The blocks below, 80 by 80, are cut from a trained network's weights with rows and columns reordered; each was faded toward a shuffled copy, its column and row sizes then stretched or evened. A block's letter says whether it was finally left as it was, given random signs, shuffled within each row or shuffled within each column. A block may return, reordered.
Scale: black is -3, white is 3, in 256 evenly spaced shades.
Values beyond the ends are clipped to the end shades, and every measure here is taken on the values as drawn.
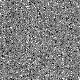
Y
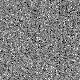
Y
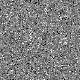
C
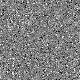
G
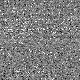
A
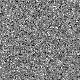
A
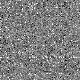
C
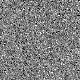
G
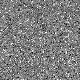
Y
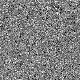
Y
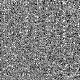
C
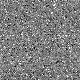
A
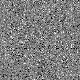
G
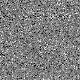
G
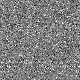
A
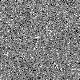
A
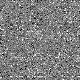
C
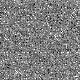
C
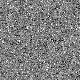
A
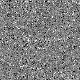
G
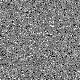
A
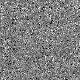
G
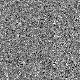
G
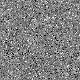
G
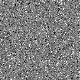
Y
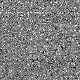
A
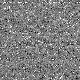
A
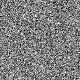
Y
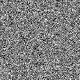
C
